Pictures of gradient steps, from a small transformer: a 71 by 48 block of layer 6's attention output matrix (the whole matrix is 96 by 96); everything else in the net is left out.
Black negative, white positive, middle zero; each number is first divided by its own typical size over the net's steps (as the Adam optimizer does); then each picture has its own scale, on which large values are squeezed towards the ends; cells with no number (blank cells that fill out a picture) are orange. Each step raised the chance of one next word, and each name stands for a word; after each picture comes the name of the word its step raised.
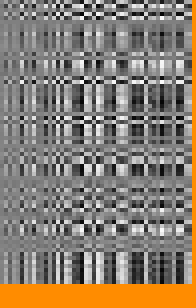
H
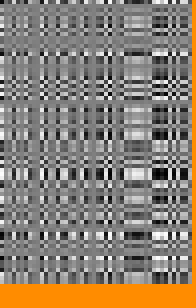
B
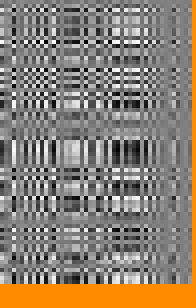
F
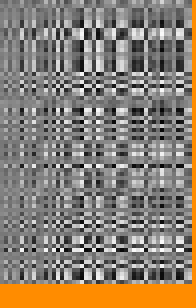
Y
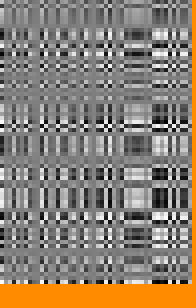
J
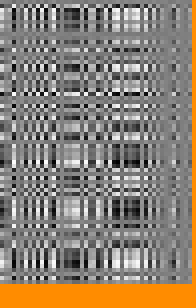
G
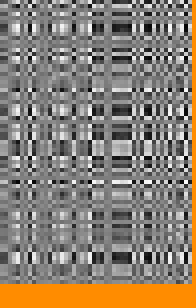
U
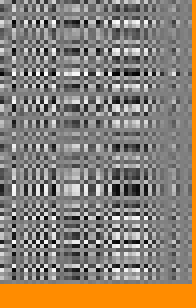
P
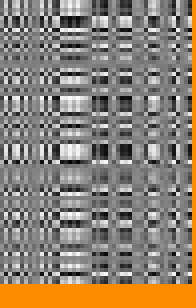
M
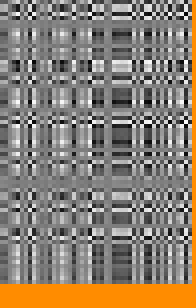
H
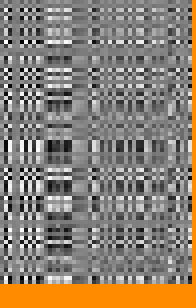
F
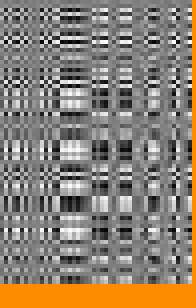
F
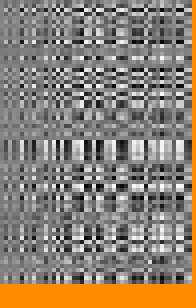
F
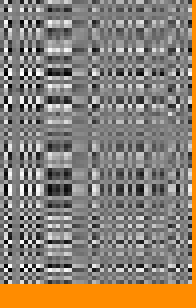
P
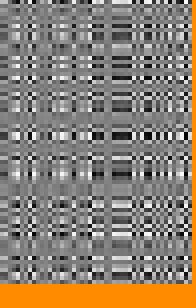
B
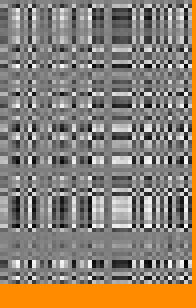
G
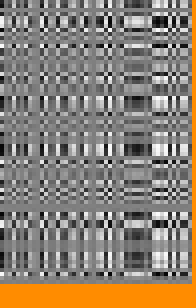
M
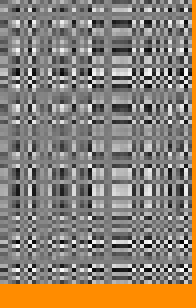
P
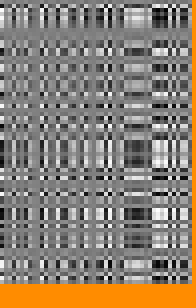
G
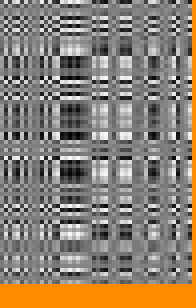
B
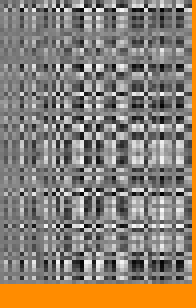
G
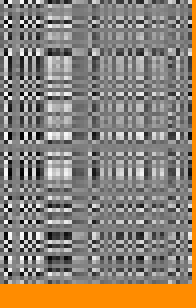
B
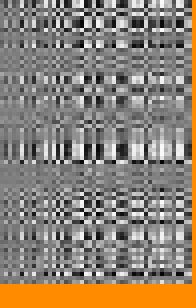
M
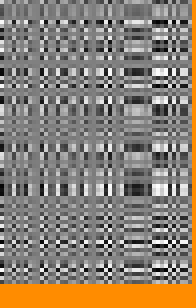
P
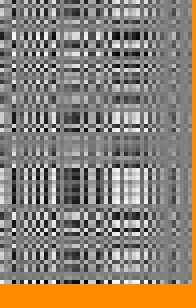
J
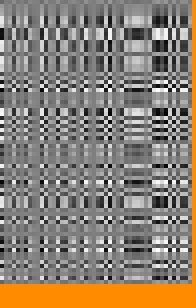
Y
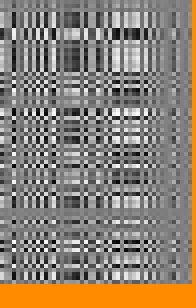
Y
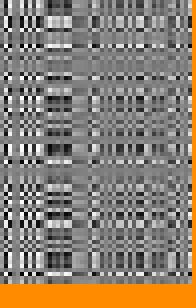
M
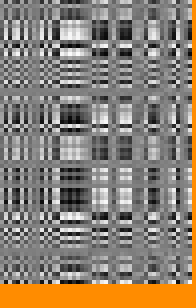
J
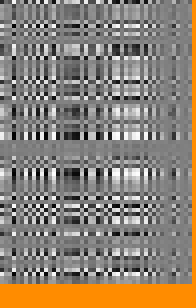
B
